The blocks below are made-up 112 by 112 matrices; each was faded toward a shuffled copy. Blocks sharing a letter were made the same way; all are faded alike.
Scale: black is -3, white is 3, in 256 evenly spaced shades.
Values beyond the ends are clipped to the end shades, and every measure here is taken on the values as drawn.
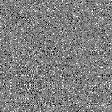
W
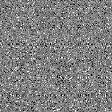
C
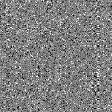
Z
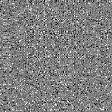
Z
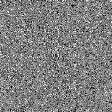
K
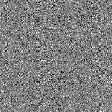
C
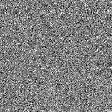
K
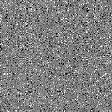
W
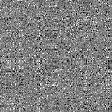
C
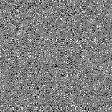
W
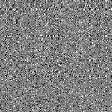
Z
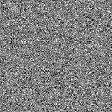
K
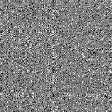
C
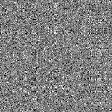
K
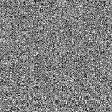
K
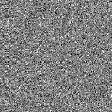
K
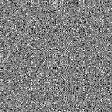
Z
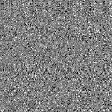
C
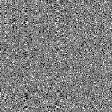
C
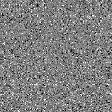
W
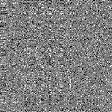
Z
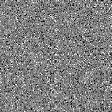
W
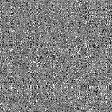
C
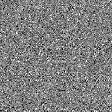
K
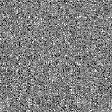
Z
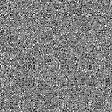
C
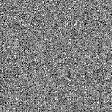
K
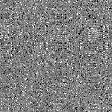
W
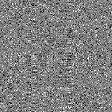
Z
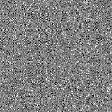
C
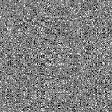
Z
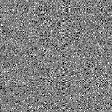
C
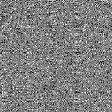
C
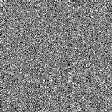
K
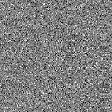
C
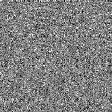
K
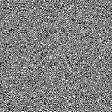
Z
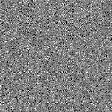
C
